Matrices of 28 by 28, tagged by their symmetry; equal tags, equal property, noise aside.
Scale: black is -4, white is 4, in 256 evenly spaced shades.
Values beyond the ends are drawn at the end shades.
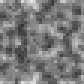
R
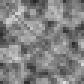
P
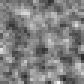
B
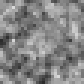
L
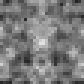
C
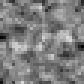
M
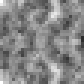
R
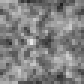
R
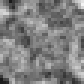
B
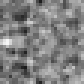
R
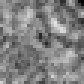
L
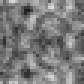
R
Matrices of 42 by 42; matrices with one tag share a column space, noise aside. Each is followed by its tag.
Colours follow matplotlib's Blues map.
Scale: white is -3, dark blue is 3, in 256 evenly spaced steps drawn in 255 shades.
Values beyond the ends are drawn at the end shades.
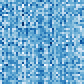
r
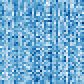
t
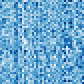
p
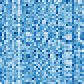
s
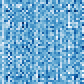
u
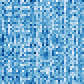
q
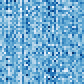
q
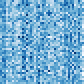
t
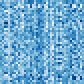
u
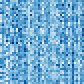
r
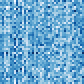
q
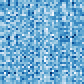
t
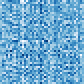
s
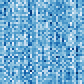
t
